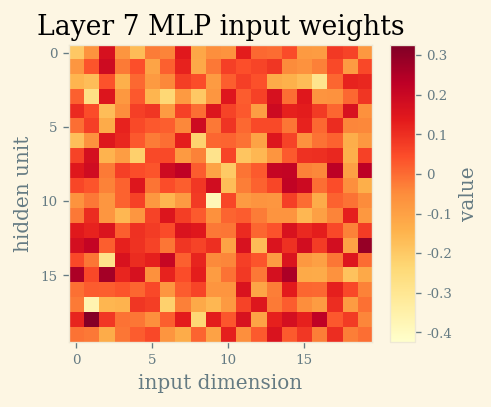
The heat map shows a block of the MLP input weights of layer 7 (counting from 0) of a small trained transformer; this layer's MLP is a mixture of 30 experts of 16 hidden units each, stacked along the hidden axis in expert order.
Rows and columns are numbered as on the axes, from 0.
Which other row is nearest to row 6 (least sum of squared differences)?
1
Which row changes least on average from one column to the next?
12
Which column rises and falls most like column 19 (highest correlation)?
17
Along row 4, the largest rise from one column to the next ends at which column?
13
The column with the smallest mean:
9
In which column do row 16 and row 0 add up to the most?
11
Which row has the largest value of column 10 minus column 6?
3
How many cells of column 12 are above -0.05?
13
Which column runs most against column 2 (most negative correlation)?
5
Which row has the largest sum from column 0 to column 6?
15
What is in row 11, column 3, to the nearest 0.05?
-0.15
